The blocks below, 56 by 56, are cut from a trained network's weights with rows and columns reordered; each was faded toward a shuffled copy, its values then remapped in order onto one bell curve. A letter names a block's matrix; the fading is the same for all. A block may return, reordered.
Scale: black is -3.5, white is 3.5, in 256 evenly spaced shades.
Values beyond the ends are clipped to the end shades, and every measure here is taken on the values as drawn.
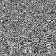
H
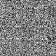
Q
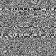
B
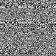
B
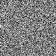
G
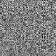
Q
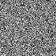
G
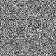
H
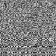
B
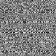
B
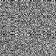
Q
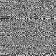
B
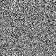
G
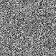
G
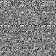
B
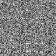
Q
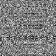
H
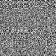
H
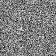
G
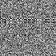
Q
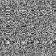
H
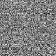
H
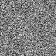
G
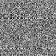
Q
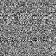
H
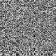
Q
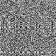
Q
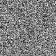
G
